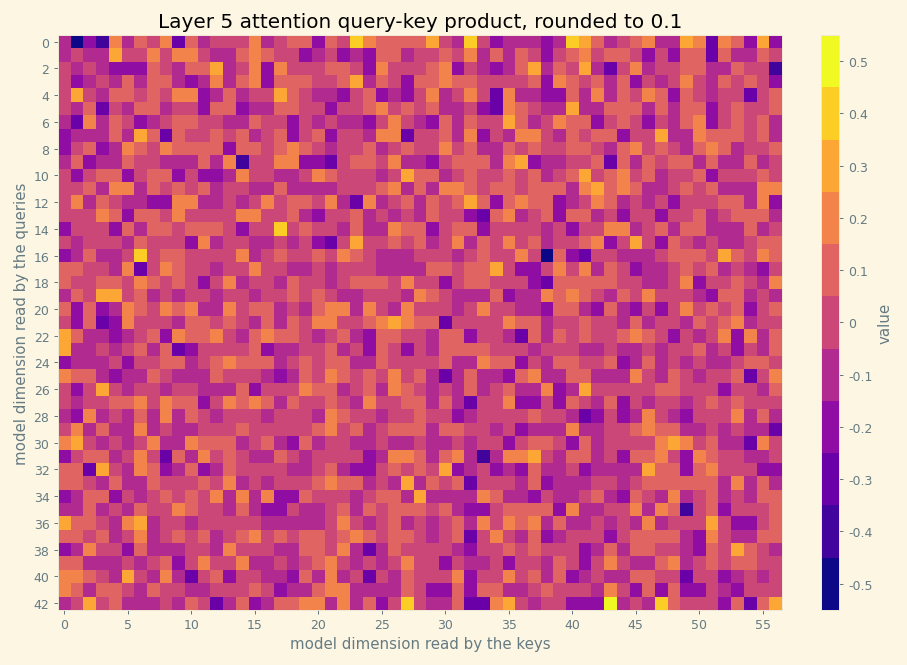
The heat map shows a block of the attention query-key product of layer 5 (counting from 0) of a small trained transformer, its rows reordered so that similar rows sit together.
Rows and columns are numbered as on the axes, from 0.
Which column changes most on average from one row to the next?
27
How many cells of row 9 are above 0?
21
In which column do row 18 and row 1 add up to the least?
38
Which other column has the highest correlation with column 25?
12
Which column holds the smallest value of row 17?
6
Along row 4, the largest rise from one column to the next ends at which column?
35
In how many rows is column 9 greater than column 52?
22
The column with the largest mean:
26
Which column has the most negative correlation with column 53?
31
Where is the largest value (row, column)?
42, 43
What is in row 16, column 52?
0.3
